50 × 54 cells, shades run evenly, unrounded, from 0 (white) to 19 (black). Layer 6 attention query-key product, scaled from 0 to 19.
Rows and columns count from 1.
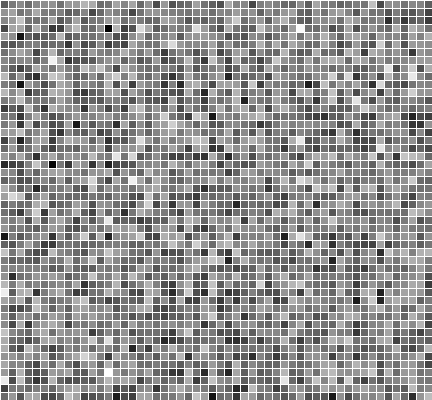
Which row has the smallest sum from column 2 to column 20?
20
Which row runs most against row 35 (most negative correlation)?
50
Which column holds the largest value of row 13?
31
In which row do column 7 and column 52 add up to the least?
10
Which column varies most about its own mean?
14
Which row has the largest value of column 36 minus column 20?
19
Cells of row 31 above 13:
9
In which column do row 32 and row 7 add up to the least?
7
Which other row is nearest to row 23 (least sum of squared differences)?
35
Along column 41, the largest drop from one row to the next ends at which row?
16
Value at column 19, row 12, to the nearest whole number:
13
